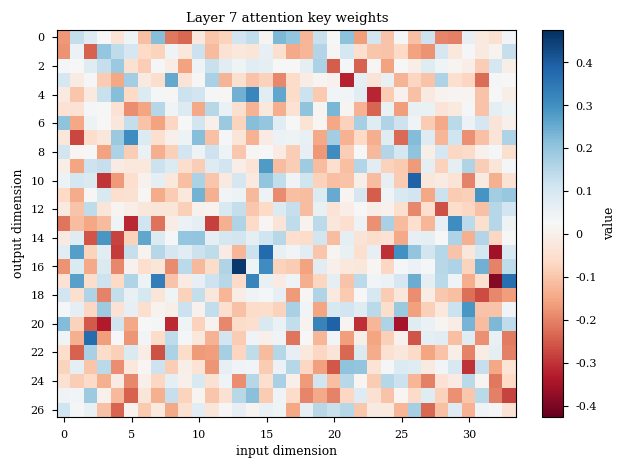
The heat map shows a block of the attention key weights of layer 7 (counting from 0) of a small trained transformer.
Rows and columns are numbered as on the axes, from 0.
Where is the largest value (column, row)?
13, 16
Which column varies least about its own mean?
6
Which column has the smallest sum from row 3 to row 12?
23
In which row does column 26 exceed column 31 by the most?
10
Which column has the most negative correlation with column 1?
32
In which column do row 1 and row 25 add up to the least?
18
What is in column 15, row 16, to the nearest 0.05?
0.3
